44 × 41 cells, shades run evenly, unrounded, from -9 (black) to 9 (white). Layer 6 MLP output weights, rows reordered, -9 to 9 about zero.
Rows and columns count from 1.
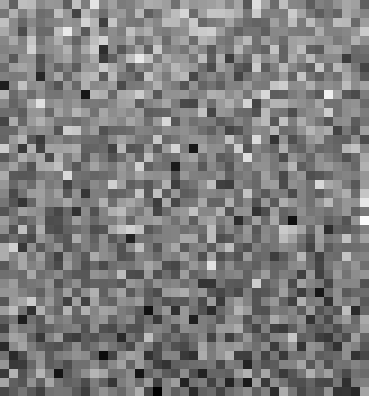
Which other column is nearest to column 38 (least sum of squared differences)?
6
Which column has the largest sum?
11
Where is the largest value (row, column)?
25, 41
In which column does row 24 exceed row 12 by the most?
22
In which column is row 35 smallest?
17
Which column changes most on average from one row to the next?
1
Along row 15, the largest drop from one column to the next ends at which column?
38
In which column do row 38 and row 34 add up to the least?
37
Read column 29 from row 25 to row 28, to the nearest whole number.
2 -3 -2 0
